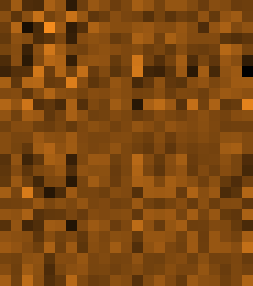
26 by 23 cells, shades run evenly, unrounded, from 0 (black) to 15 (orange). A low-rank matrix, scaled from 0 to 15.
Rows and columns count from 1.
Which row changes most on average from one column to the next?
7
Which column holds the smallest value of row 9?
3
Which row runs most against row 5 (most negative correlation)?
18
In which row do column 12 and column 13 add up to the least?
10
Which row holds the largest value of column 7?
8
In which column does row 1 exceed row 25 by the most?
5
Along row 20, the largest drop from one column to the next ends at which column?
4
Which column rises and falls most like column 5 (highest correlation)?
21
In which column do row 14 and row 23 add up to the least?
13
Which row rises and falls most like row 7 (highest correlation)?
19
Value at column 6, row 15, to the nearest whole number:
10
